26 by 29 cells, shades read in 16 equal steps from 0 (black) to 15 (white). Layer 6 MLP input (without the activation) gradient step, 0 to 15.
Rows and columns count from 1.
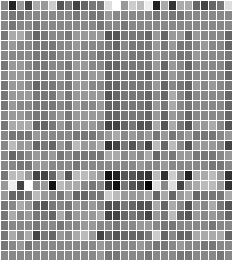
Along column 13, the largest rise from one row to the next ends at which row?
25
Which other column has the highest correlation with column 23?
7
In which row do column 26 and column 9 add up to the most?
19
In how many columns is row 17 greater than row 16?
12
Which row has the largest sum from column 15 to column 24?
1
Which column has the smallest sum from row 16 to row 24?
15
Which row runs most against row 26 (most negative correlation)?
16
